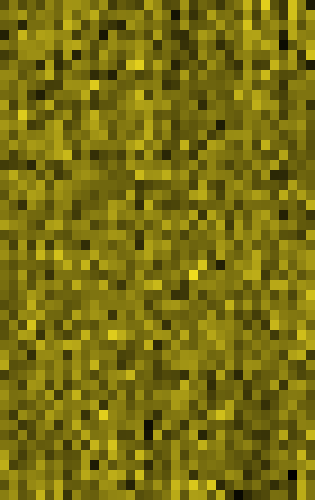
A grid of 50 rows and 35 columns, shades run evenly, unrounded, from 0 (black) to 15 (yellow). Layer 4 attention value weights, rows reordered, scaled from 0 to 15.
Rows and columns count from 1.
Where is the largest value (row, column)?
28, 22
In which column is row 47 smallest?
11
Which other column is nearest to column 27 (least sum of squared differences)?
29
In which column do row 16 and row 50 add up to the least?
27
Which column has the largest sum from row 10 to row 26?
17
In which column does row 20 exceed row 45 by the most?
32
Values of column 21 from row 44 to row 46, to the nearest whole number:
8 7 5
